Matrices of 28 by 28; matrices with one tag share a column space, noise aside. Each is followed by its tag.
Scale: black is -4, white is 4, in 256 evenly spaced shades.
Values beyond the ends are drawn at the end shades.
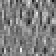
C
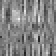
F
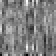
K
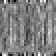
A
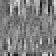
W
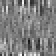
W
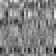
C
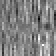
F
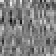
C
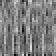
K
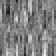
F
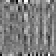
A
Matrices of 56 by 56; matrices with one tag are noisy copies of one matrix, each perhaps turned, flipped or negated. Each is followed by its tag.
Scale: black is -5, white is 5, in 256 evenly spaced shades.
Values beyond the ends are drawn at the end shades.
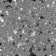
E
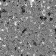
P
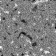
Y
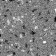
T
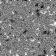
P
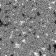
E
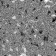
E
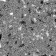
T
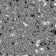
P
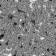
E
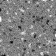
T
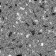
T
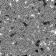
P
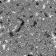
Y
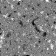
Y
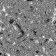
Y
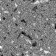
Y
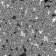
E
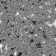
E
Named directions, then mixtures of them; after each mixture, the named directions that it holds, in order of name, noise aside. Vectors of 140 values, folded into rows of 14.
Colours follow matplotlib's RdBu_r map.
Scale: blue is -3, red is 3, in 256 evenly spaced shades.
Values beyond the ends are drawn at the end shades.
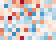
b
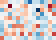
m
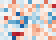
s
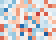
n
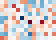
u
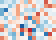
n.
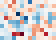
n, s.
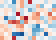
n, s.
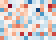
m.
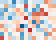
b, n.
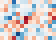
b, s.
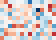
m.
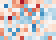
b.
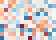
n.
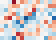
b, s.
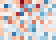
b, s.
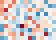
n.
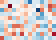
m.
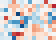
s.
